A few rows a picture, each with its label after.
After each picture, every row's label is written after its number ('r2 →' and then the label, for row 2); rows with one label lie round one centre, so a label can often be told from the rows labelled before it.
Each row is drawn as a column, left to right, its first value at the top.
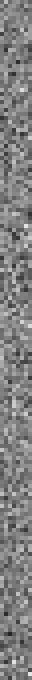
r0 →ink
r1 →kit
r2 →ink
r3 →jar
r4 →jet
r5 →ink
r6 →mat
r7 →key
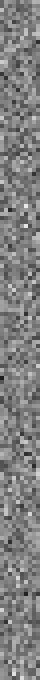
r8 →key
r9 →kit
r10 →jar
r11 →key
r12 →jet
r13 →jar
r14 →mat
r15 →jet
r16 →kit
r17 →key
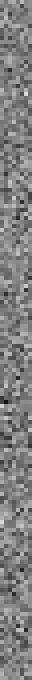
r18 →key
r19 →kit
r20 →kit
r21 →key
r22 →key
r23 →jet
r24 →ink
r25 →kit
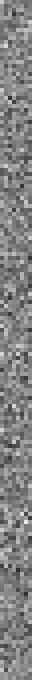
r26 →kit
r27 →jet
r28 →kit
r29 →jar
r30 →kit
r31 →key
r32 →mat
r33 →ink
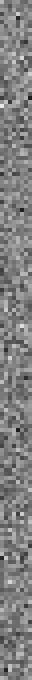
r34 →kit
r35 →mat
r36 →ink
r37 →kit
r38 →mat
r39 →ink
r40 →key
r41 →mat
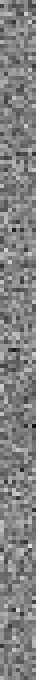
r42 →jar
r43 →ink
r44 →mat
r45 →jet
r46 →jet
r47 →jet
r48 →mat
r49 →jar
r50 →jet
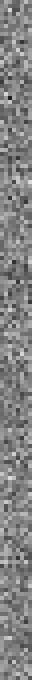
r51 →kit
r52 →jet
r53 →kit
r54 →jar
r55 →ink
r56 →kit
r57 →kit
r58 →ink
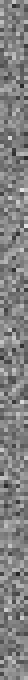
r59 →jar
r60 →mat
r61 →key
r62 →jar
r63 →mat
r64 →ink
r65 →mat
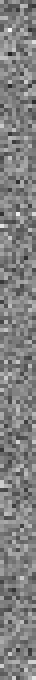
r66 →mat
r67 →jet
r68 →jet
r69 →jar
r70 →jar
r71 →ink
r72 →jet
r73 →jar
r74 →jar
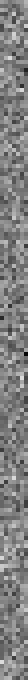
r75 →jar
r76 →jet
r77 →jar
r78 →jet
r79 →mat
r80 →kit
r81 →key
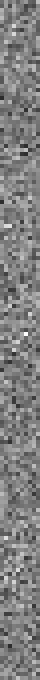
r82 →kit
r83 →mat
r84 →mat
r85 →key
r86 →jar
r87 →jet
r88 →jet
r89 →ink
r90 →jar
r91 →jet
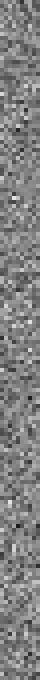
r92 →key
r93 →jet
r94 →kit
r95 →jet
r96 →ink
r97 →ink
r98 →jet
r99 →key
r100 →ink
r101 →ink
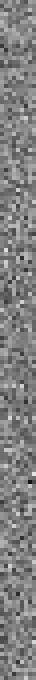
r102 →jar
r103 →ink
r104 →mat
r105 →jet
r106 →mat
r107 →jar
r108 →key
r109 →jet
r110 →key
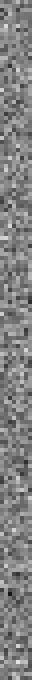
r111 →ink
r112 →jet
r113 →mat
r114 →kit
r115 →jar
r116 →jar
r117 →jar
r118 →mat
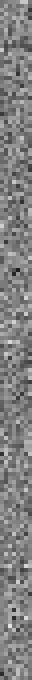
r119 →jet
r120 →ink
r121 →jar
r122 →kit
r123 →key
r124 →kit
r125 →ink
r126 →mat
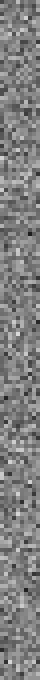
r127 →jet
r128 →key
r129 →jar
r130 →ink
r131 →jet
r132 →ink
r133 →kit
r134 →jar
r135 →jar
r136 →kit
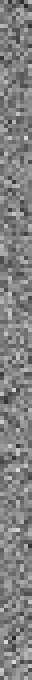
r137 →key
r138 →jet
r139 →ink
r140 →jar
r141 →kit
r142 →ink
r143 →ink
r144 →mat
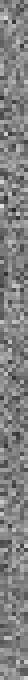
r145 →kit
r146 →kit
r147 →ink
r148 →jet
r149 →jar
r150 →mat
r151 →jar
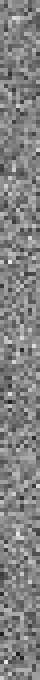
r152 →kit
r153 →jar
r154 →key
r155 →jet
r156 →kit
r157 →jet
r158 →kit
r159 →mat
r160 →mat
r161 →jet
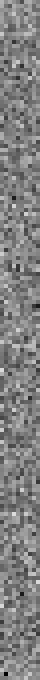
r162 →key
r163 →jet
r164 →jar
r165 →kit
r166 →kit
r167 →mat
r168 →kit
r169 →key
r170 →key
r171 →ink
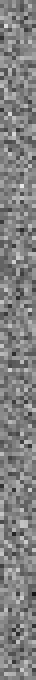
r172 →kit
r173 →key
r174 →jar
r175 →key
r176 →mat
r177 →jet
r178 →jar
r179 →jar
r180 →mat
